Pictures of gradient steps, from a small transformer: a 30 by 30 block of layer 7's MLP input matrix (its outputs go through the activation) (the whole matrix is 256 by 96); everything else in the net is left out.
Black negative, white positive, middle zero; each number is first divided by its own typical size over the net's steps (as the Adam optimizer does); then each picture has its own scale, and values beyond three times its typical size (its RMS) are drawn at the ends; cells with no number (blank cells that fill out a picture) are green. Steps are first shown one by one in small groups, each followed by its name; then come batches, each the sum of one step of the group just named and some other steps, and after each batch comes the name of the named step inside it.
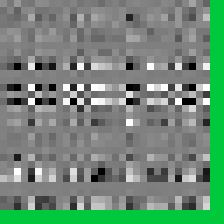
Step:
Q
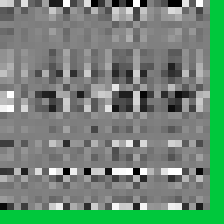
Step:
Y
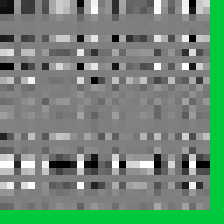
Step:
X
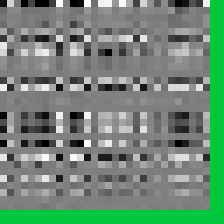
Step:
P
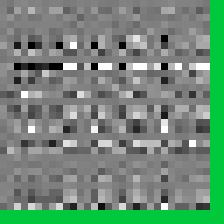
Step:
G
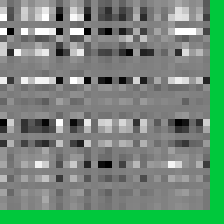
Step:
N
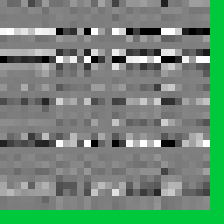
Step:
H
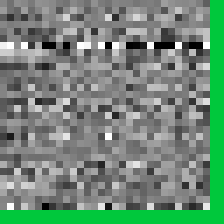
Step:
Q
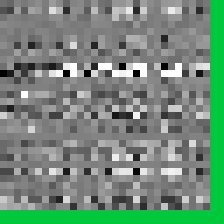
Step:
G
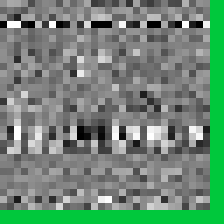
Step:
Y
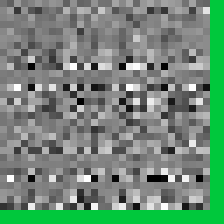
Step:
G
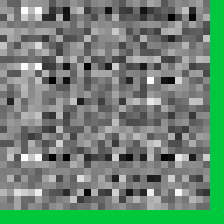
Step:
H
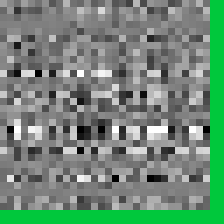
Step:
Y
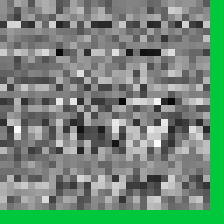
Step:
H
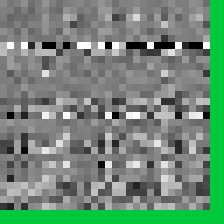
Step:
H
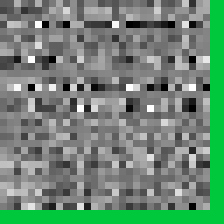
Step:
X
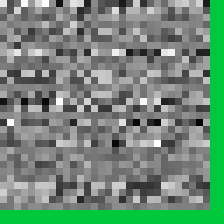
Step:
H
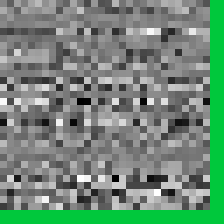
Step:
G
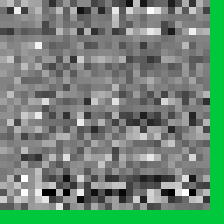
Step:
Y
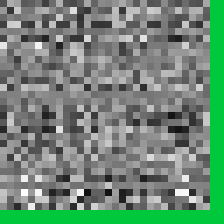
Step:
P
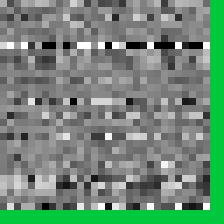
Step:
Q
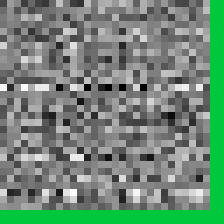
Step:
P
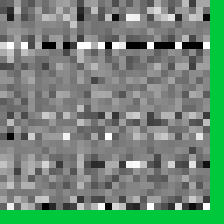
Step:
X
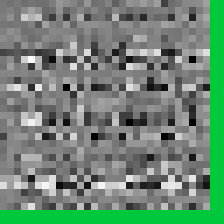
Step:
G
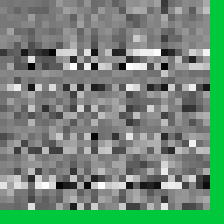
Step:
G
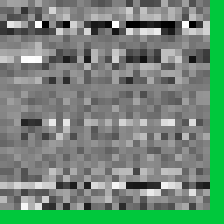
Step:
Y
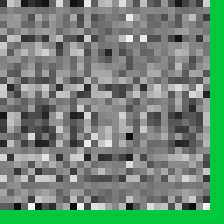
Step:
P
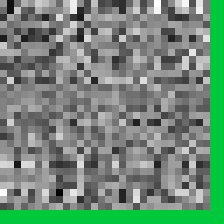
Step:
X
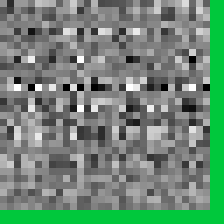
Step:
X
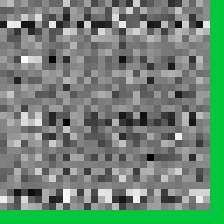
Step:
Y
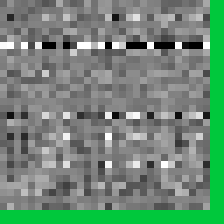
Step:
P
